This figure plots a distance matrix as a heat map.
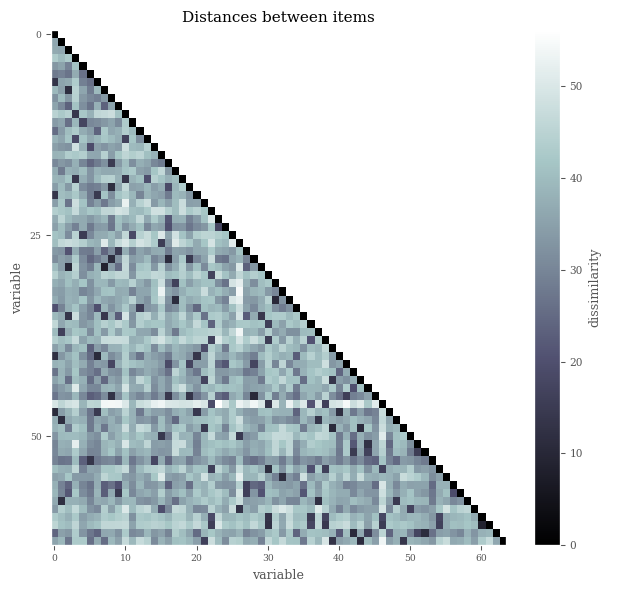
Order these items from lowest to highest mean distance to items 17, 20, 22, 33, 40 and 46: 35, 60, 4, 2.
60, 4, 2, 35
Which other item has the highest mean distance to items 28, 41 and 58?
46
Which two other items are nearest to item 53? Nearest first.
5, 14
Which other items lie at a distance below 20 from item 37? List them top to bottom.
1, 48, 58
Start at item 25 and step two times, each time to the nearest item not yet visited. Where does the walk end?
11
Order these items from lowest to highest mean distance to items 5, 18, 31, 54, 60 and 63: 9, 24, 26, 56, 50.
24, 56, 9, 50, 26
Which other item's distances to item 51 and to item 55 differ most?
32
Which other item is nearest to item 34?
12
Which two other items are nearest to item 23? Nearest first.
24, 16
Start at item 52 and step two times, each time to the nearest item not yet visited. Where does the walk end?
42
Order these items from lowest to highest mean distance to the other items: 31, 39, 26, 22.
39, 31, 22, 26
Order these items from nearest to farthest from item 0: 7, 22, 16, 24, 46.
16, 24, 7, 22, 46
